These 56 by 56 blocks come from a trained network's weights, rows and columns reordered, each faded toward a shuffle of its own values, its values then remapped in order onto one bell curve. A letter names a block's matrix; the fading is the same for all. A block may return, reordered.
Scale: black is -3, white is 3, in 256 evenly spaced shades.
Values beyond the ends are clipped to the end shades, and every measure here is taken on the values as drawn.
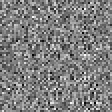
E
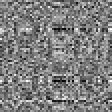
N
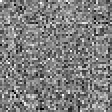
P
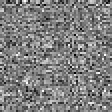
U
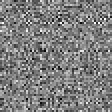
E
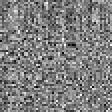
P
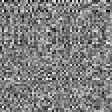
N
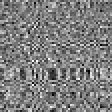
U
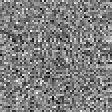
P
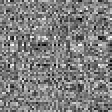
N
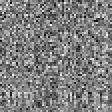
P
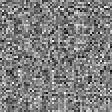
U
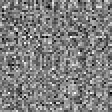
P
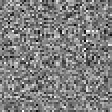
U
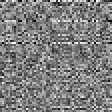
N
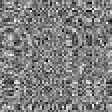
U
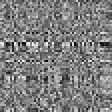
N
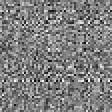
E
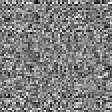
E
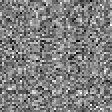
P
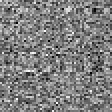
P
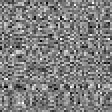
U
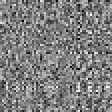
E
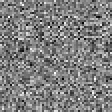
U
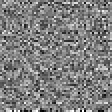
E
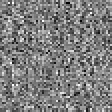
U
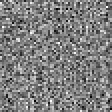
P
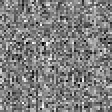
P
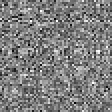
P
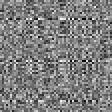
N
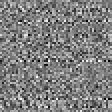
N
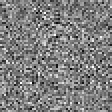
P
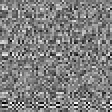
N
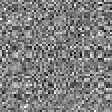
U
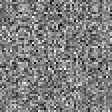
P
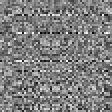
N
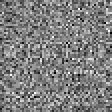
U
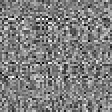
N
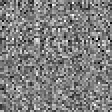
P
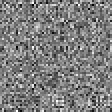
E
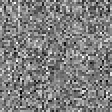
P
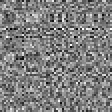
E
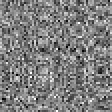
P
